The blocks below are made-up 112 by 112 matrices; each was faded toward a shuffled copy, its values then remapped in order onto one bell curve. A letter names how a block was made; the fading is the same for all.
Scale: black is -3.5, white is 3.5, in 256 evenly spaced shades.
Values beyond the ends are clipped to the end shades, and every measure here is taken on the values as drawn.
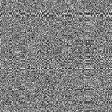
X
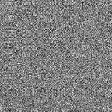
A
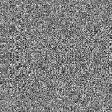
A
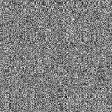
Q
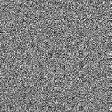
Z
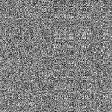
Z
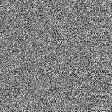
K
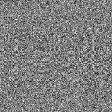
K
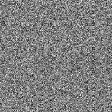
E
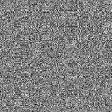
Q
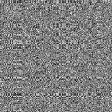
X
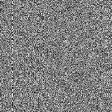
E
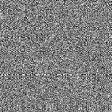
Q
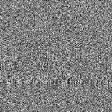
Q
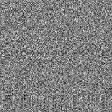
A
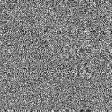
K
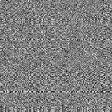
X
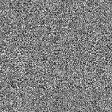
K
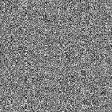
E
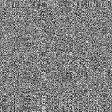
Z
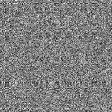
K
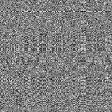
X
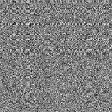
X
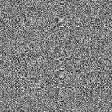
Q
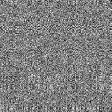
Q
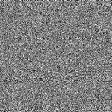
K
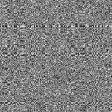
X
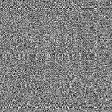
Q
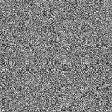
K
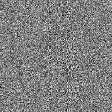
E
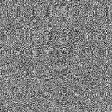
A
